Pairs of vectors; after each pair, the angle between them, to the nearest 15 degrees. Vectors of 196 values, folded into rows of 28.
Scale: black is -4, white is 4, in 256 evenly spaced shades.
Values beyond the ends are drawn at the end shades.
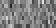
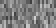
135 degrees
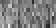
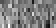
15 degrees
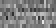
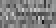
165 degrees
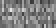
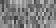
135 degrees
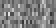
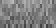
105 degrees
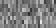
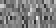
135 degrees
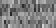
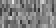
45 degrees
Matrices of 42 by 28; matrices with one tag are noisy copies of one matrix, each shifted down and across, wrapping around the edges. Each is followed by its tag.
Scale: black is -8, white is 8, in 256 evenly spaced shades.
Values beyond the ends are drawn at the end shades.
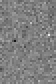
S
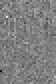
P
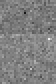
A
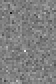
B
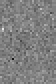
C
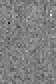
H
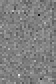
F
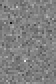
B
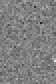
B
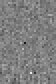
P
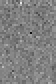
C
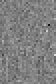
P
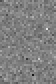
B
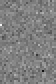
B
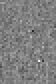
P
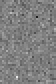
F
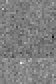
A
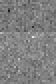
A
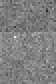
A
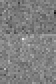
A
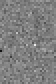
S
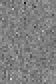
H
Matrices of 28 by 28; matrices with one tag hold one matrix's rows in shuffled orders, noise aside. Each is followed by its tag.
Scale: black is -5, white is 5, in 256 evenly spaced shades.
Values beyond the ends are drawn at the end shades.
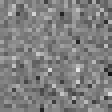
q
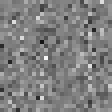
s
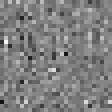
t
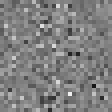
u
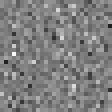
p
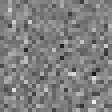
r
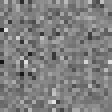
t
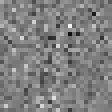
u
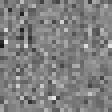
t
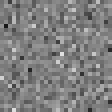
p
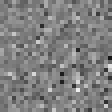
q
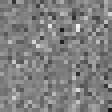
q
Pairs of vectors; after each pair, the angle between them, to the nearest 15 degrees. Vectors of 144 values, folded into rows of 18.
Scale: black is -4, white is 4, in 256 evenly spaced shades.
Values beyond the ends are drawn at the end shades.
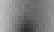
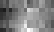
150 degrees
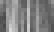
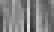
45 degrees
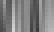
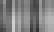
15 degrees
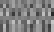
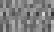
30 degrees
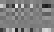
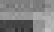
75 degrees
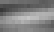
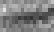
150 degrees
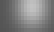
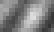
60 degrees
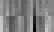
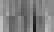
15 degrees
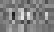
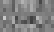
90 degrees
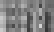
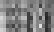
15 degrees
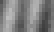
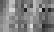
45 degrees
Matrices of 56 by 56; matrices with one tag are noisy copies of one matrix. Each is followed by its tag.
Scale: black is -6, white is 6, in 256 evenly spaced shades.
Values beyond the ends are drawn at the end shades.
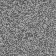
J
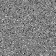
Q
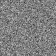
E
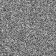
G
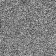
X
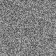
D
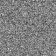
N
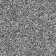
D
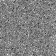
X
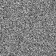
G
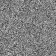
E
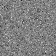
G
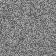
G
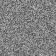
Q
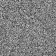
G
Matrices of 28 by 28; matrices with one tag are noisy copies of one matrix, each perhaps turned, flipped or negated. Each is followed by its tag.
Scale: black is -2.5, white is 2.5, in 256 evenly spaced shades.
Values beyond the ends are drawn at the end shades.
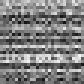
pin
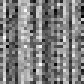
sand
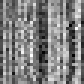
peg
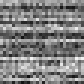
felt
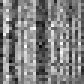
peg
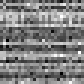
felt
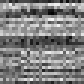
peg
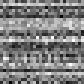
sand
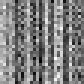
pin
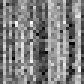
peg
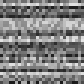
sand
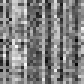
felt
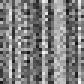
sand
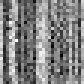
peg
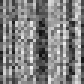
peg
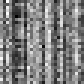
felt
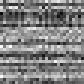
felt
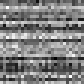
felt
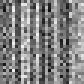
pin
